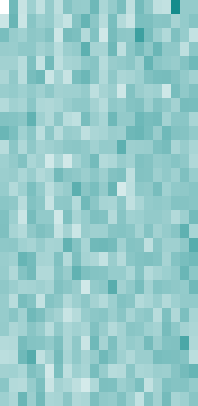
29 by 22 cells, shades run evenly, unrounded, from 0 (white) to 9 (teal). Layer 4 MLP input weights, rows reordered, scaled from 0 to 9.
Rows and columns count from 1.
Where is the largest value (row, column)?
1, 20
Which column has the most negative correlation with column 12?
17
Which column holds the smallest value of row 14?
14
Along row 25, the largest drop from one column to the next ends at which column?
22
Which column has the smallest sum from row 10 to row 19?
6
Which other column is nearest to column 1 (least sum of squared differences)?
15
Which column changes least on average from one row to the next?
2
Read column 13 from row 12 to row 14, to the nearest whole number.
3 5 6
